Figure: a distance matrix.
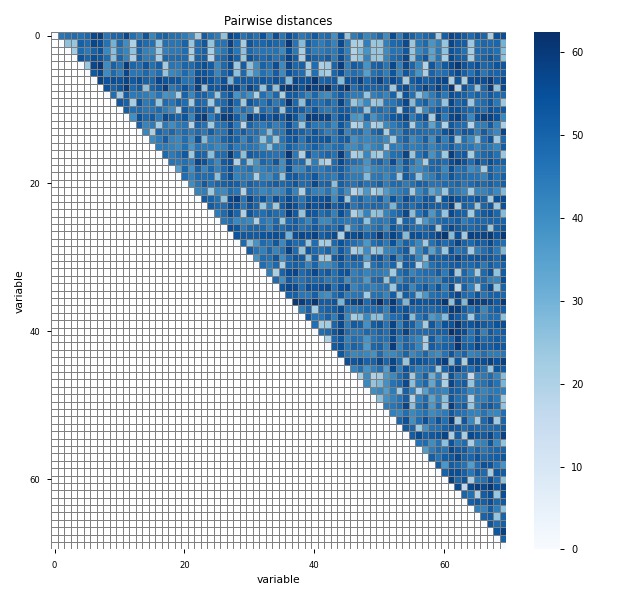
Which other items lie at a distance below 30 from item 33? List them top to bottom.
13, 15, 51
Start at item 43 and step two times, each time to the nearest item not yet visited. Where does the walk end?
21
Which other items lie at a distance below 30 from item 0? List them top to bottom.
22, 26, 45, 59, 67
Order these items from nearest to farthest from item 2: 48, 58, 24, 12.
24, 12, 58, 48
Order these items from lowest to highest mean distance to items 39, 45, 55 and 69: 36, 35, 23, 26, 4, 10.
4, 26, 35, 10, 23, 36
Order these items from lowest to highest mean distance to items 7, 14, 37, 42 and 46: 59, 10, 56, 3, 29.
29, 3, 56, 10, 59
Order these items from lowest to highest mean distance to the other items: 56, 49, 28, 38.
49, 38, 56, 28
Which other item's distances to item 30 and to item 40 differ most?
37
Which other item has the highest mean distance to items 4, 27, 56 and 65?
11
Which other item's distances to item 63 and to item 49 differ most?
61
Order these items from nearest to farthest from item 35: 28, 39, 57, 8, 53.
8, 53, 57, 28, 39
